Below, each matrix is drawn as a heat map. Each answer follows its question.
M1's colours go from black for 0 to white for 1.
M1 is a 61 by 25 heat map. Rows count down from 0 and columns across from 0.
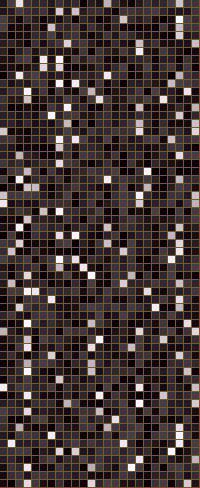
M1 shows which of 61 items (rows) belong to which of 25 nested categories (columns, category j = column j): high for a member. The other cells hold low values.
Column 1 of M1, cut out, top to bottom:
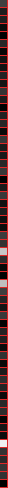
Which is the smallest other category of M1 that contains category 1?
15
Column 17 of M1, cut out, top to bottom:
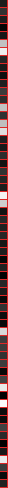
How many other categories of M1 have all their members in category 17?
3
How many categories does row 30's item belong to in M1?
3
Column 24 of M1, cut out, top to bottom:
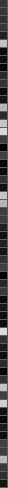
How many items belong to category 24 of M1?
10
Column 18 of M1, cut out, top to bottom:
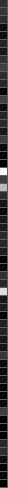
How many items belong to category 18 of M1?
3
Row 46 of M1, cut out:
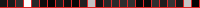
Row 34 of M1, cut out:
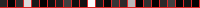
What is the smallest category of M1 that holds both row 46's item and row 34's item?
11
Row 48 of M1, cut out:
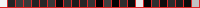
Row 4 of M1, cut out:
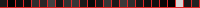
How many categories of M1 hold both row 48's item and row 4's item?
0
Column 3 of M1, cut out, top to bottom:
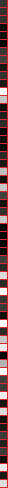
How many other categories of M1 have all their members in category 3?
7
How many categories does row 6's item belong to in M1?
1
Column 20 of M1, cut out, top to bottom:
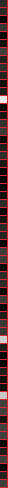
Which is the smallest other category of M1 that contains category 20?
12
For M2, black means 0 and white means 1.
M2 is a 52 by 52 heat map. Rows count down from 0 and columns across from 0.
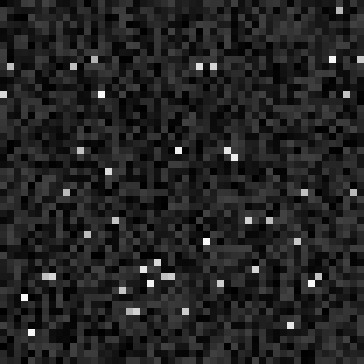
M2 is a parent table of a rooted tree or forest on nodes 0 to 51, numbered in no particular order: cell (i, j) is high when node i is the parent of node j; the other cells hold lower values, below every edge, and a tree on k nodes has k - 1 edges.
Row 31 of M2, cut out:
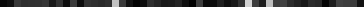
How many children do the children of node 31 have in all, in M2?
2
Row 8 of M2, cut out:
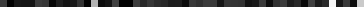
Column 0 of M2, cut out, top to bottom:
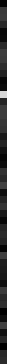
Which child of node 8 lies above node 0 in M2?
13
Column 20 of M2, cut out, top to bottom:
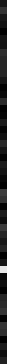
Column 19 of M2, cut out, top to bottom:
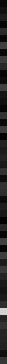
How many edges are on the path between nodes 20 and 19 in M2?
5
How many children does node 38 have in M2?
2
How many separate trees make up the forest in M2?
9
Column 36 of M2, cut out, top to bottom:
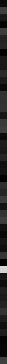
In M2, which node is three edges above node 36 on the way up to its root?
40
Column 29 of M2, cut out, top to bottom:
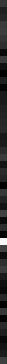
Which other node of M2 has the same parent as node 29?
42
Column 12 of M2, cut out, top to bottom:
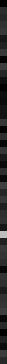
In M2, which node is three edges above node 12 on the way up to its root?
37
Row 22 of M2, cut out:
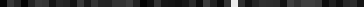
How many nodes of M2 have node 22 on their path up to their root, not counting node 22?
2
